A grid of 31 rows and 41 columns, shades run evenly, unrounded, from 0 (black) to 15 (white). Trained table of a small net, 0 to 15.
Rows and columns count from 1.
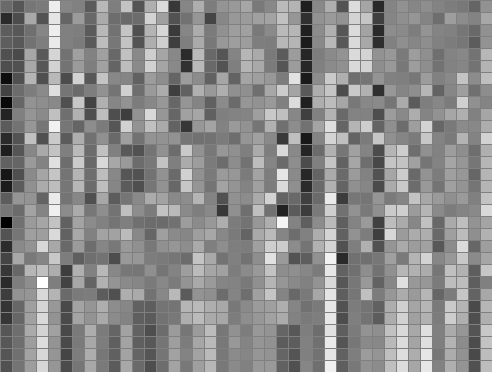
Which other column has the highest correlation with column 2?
23
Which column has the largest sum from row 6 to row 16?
5
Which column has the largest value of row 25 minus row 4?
15
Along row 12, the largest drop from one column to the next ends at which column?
26
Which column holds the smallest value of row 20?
32
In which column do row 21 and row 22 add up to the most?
28
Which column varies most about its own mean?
24
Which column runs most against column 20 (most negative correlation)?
39
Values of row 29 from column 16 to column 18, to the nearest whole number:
7 10 11
